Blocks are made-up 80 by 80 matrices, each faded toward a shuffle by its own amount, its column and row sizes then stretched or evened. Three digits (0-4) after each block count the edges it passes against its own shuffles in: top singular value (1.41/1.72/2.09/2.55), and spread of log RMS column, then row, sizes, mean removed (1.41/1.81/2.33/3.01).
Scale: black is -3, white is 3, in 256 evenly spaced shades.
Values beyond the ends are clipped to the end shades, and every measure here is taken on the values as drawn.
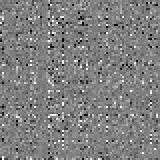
1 3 3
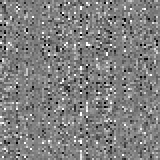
2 4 1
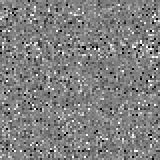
0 1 2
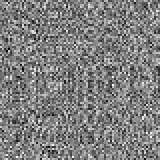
3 1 0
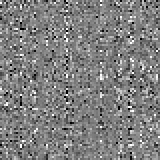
2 4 2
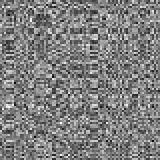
4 2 2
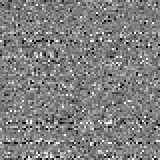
3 0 3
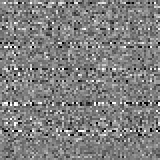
3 1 4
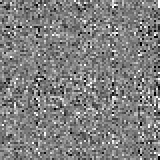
1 3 2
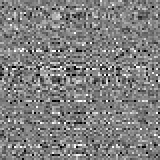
4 1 4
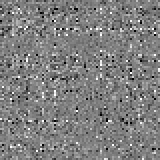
1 3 3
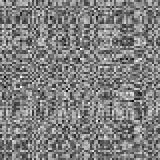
4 0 0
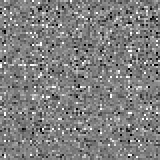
1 2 3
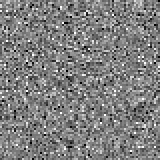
3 1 0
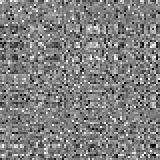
4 0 2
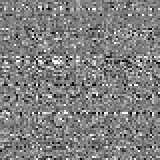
3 1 4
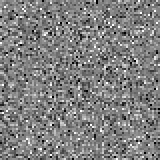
3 0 0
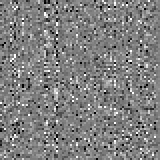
2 4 0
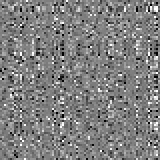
4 4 1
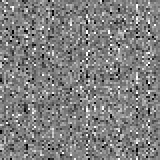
2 4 0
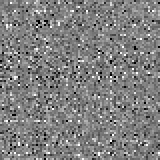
0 3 3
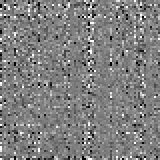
1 4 3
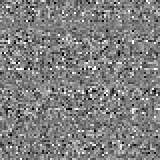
0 1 4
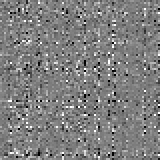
1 4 3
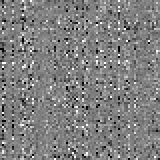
1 4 2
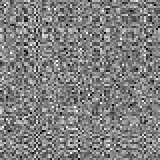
4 2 0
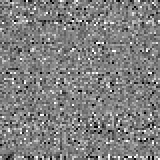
1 0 4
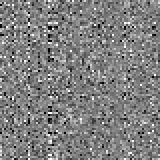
3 3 2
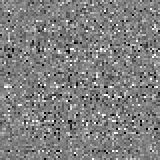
0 2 3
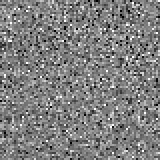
1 1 0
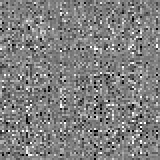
1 4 3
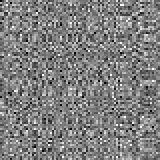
4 2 0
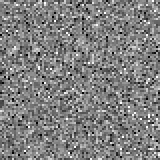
0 0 0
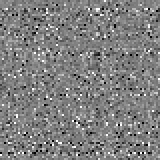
2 0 3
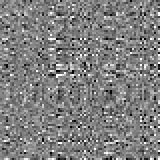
4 3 3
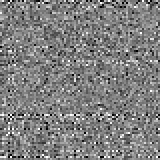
3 1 4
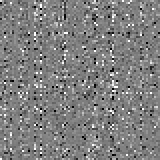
2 4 2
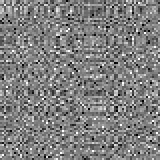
4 0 0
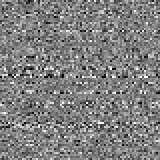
3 0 4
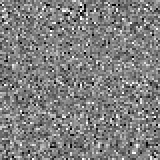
1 0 2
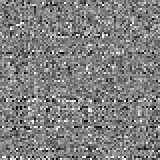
2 1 4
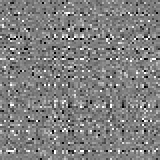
4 2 4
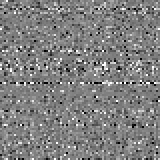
3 0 4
